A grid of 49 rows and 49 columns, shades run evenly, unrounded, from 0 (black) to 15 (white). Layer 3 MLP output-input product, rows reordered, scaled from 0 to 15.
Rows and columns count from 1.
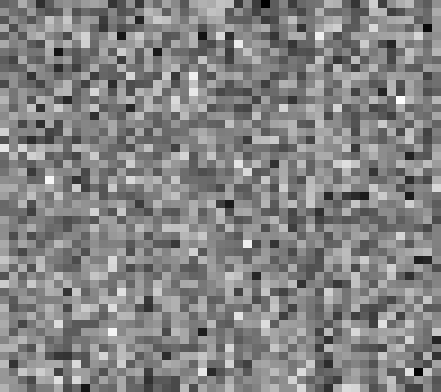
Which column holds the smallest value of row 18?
4
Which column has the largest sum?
1
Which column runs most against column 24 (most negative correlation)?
6
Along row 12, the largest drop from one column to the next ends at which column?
45
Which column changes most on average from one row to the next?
46
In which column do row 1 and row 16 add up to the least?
5
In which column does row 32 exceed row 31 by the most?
20
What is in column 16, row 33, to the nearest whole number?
9
